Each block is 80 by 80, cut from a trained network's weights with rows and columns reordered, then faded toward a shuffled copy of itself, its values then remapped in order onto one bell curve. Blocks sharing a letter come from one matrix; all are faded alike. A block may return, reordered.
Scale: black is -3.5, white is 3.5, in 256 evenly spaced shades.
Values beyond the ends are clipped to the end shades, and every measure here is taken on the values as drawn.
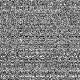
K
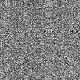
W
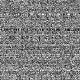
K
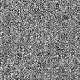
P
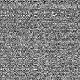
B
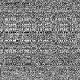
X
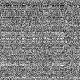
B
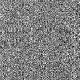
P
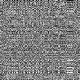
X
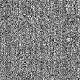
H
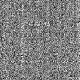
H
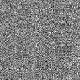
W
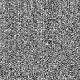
P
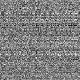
K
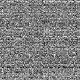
K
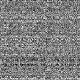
K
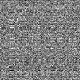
B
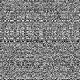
X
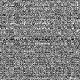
B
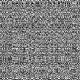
X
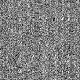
H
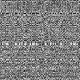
X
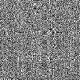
P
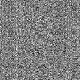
W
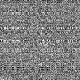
B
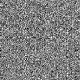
H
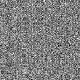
W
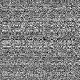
K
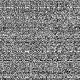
K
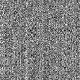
H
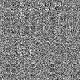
W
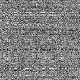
K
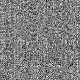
P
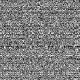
K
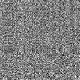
W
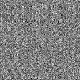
P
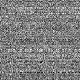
K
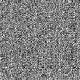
P
